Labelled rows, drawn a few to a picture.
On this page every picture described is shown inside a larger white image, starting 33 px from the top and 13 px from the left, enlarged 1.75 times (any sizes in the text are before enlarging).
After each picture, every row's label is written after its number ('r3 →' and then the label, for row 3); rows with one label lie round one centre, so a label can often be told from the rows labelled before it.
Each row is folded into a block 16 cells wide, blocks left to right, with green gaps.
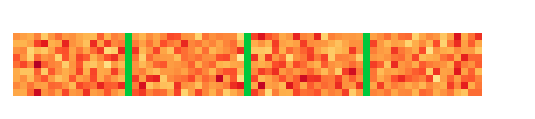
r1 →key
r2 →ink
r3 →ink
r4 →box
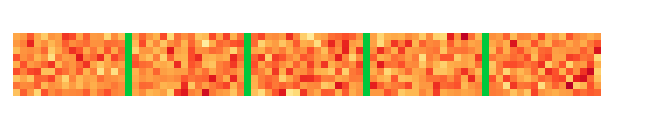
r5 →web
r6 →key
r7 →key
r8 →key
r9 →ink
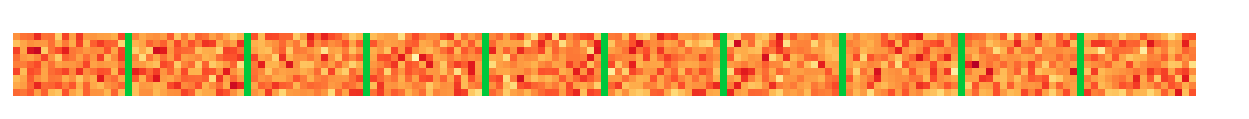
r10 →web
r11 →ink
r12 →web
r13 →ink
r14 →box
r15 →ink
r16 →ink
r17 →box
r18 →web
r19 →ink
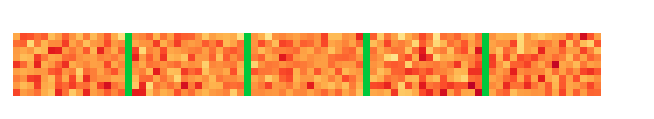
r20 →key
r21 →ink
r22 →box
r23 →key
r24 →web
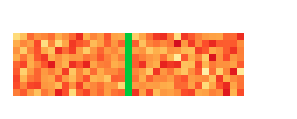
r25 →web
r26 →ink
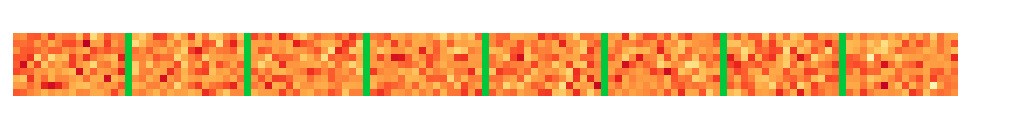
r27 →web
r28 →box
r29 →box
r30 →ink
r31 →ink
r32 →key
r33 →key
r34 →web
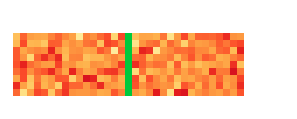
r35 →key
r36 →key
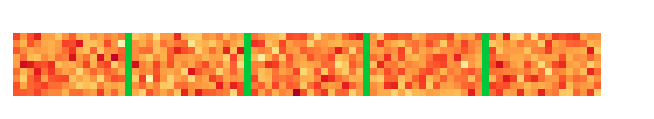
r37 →web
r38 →key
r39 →key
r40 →web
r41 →web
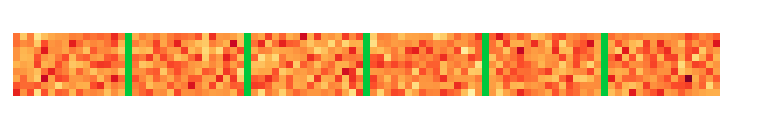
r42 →box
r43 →ink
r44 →ink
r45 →key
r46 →box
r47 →key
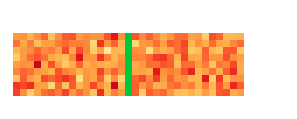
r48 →box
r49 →ink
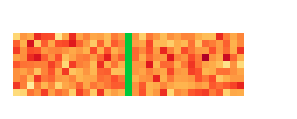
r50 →box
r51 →key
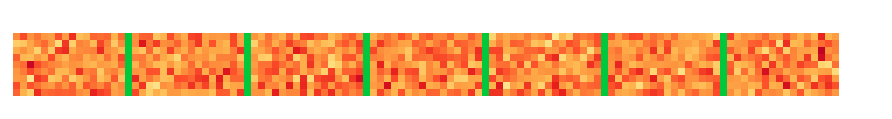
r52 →key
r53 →ink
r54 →key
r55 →web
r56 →key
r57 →ink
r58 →box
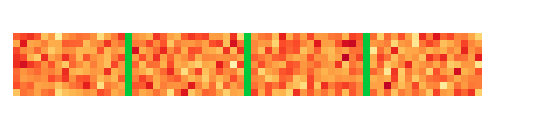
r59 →web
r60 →box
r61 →box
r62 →web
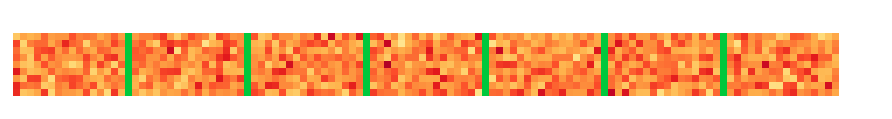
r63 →box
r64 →box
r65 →web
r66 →key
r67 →key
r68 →ink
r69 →web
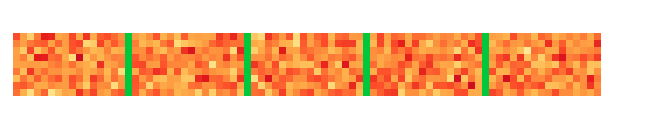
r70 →box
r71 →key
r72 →web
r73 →ink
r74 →web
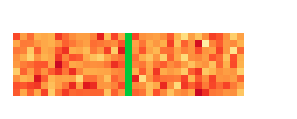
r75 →key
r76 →key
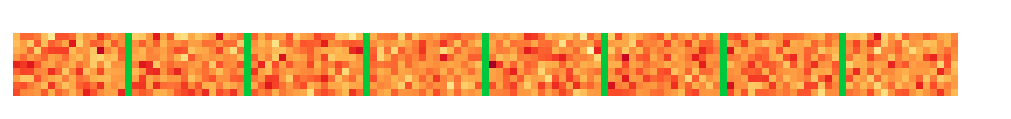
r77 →key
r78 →key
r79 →web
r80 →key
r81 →key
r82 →ink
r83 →box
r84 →ink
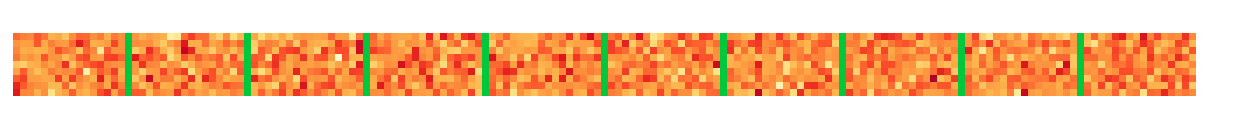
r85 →ink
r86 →web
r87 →key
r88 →box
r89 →web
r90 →box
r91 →box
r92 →box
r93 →ink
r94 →box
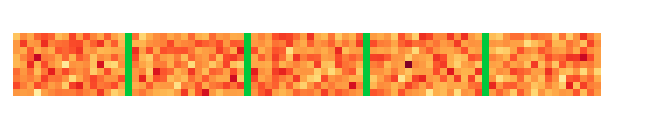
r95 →box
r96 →key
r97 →box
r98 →web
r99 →box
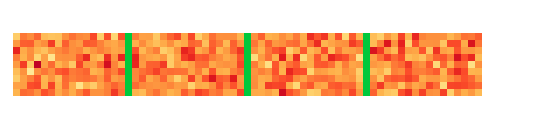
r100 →web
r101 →key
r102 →box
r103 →box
